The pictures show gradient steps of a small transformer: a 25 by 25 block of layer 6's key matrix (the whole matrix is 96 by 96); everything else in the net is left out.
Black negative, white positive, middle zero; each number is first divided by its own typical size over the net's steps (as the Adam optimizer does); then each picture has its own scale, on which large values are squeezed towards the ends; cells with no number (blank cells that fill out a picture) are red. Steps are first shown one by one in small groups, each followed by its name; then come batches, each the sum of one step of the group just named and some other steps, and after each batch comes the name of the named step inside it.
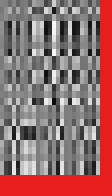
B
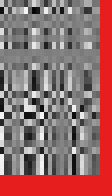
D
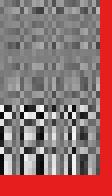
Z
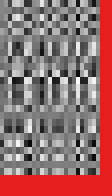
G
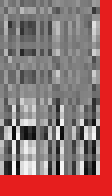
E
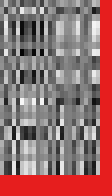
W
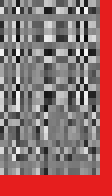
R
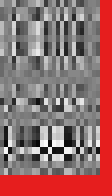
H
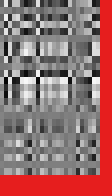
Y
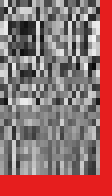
W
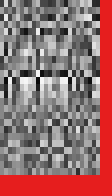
Y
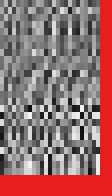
B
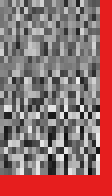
G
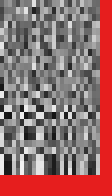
D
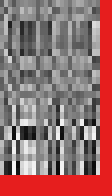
E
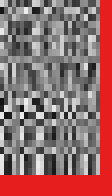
D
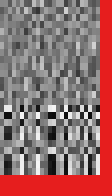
G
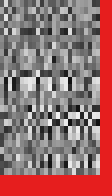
Y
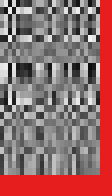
Z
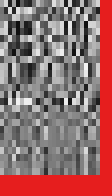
R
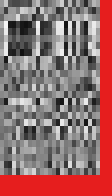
W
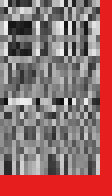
W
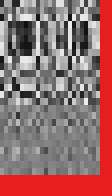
R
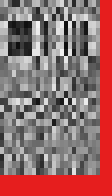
Z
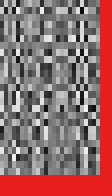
R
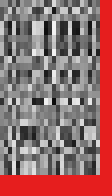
B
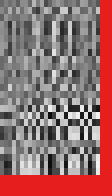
B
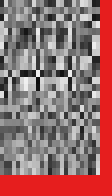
Y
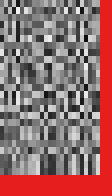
R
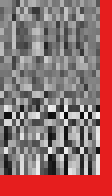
H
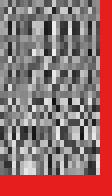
B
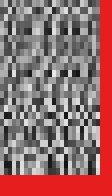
B
